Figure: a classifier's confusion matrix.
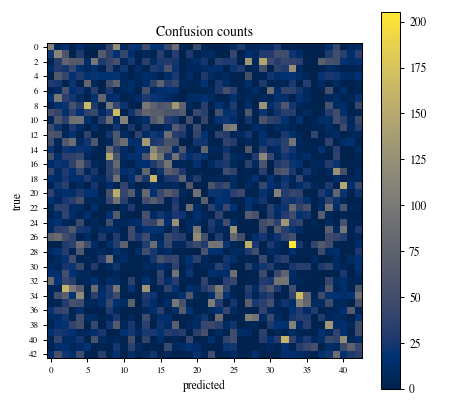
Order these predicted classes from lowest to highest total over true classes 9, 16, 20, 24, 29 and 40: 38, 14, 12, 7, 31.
7, 12, 38, 14, 31
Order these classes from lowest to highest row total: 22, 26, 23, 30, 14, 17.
30, 23, 22, 14, 17, 26
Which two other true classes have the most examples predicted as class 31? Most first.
20, 32
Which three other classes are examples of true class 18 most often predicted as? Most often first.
14, 9, 12
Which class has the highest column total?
9
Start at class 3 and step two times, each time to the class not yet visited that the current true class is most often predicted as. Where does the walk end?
2
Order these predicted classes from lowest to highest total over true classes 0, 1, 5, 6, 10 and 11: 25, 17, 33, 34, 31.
34, 33, 31, 25, 17
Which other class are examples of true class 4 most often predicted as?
1
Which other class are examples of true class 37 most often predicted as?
27
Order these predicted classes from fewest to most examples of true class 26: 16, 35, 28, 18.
35, 28, 18, 16
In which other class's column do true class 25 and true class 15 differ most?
8
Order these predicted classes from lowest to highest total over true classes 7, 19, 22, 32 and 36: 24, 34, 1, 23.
23, 34, 24, 1
